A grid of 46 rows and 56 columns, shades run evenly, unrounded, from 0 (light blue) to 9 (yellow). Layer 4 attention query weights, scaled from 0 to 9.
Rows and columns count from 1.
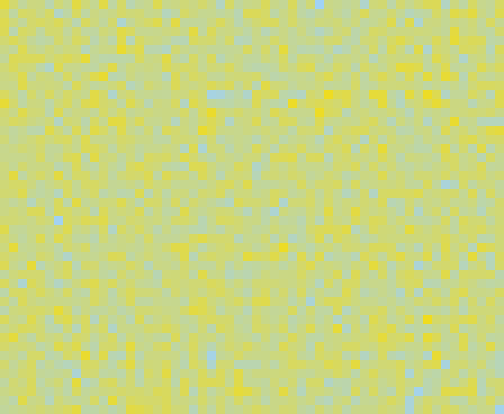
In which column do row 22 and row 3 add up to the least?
14
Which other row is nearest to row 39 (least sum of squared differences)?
21
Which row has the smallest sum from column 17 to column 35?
11
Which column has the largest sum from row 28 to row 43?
4
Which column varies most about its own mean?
48
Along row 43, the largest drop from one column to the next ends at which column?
10
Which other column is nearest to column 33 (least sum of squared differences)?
18
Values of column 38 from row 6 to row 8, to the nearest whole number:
2 5 6
